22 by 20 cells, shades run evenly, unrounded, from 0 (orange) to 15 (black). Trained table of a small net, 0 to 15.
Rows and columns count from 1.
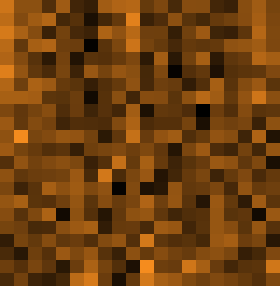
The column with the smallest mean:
1
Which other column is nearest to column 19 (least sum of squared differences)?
2
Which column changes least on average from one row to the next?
3
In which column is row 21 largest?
10
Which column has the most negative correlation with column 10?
11
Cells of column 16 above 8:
10
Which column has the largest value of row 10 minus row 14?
8
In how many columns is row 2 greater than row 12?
9
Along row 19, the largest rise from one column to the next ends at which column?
12
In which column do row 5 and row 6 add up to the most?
13
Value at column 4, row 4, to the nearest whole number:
4
